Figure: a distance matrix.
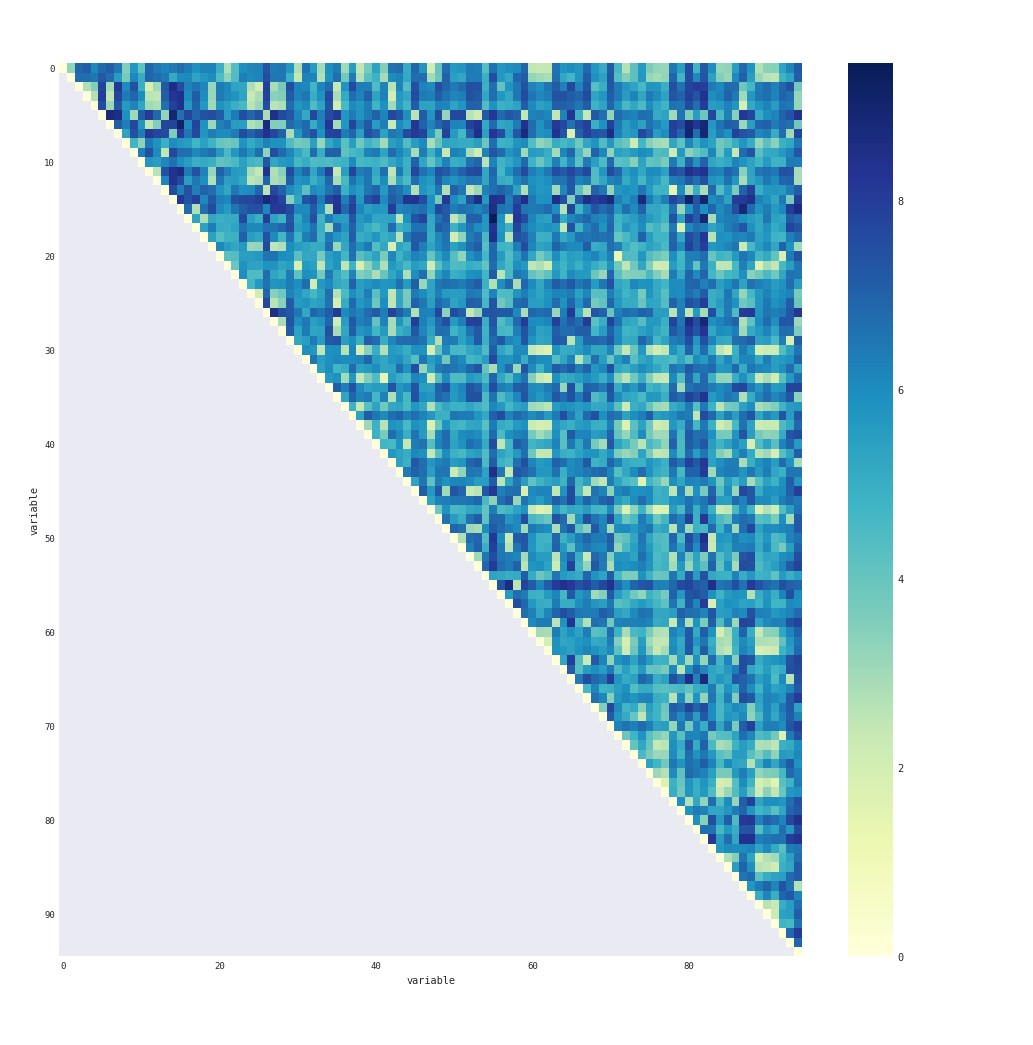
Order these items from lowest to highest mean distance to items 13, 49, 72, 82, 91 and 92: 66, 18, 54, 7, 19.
66, 54, 18, 19, 7
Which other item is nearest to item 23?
32
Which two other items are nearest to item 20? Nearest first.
71, 92
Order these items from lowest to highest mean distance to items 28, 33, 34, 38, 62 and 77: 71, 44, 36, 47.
47, 36, 71, 44
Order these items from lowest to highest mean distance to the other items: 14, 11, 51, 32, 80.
51, 32, 11, 80, 14
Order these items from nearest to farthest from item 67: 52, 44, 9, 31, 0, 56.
52, 9, 31, 44, 56, 0
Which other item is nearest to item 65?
7
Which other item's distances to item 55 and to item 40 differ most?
88
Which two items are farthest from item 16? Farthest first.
55, 82
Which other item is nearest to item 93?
29
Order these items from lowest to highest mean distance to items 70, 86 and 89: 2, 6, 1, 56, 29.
1, 56, 29, 2, 6
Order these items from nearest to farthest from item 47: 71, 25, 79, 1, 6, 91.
91, 1, 71, 79, 25, 6
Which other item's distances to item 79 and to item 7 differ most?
17
